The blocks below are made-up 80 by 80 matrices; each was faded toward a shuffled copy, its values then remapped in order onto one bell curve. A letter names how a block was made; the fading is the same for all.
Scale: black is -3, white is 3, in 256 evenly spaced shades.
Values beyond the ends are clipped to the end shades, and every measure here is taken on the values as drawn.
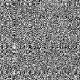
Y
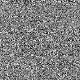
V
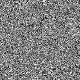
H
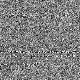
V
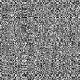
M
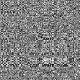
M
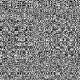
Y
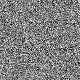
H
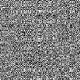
Y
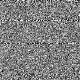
V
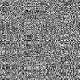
Y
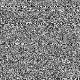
V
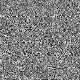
V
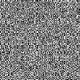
Y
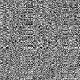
Y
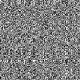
Y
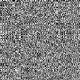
Y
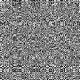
M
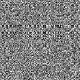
M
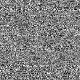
V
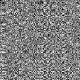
Y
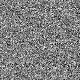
H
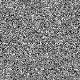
V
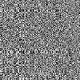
Y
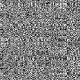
Y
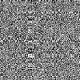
Y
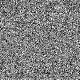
H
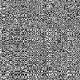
M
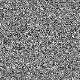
V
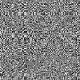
M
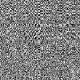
M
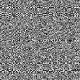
M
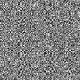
Y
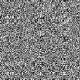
Y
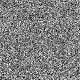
H
